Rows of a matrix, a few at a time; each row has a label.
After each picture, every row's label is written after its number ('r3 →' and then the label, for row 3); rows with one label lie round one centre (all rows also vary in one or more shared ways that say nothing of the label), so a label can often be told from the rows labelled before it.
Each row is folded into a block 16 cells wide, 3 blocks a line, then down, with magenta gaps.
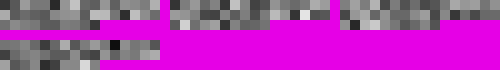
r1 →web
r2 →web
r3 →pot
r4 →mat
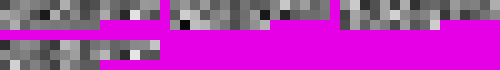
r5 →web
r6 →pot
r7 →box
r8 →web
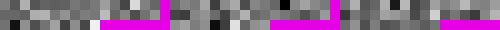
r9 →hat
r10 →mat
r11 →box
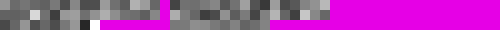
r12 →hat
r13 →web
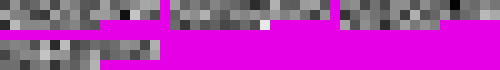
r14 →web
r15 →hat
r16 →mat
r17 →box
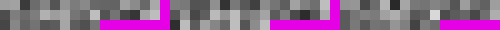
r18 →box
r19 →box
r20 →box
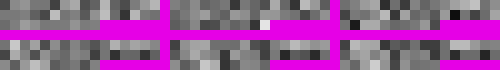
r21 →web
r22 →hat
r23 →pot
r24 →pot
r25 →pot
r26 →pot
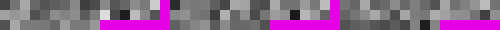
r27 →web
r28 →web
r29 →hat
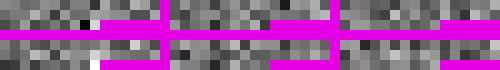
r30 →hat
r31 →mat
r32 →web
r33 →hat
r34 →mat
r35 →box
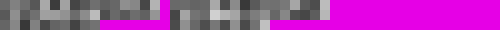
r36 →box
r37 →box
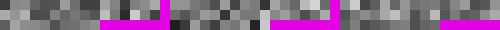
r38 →web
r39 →hat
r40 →box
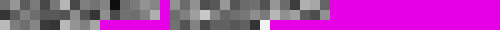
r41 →mat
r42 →hat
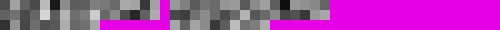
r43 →box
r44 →mat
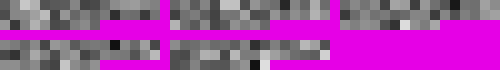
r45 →pot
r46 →mat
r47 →mat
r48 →mat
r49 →hat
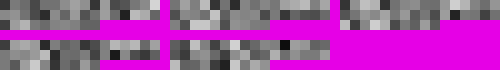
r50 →web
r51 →pot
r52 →pot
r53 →pot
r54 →mat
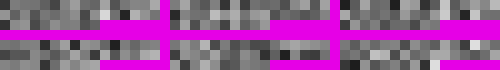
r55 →web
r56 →box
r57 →web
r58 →mat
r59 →pot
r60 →hat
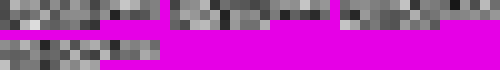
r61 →pot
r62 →pot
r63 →mat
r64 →mat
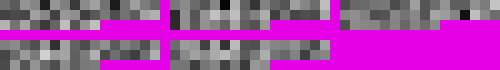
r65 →mat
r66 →box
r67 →web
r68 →box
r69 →box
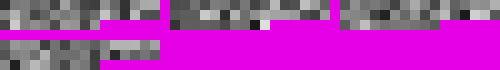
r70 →web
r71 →hat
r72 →web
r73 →pot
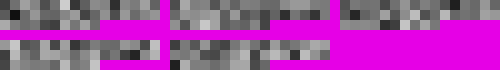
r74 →mat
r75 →pot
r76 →mat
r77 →box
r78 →web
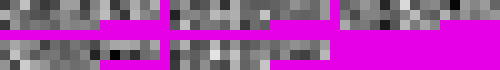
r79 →web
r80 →box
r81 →mat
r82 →pot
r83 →box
